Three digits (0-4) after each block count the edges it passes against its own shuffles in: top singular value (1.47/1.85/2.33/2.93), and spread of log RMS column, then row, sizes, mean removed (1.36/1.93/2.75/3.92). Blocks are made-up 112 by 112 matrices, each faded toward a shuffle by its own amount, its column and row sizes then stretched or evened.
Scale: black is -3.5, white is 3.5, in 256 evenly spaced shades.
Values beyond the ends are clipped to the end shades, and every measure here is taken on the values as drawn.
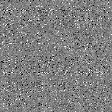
2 1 2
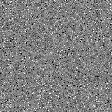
2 0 0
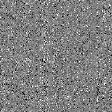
1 3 1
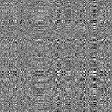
4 3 3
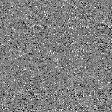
2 1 2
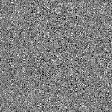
2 2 1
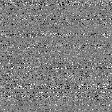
0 0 4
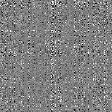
0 4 3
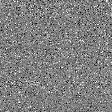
1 0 2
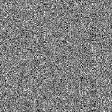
2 2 0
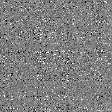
1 2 3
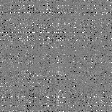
1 2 3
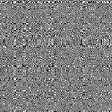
4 2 3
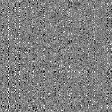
3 3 1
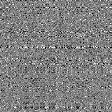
3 0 3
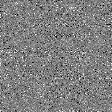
1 1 2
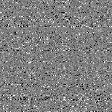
2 0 3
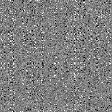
2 3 1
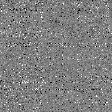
0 2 2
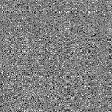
3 1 2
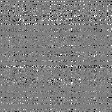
1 3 4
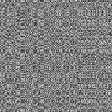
4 1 2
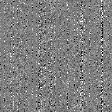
1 4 0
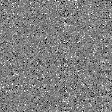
1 2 1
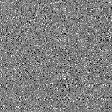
3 1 2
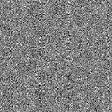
3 2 0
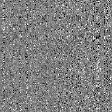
2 3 1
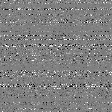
1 0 4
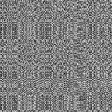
4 3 0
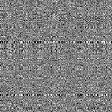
4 2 3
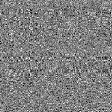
3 1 2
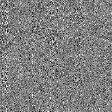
1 3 0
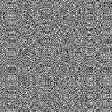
4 1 0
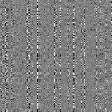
4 4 1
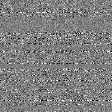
1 1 4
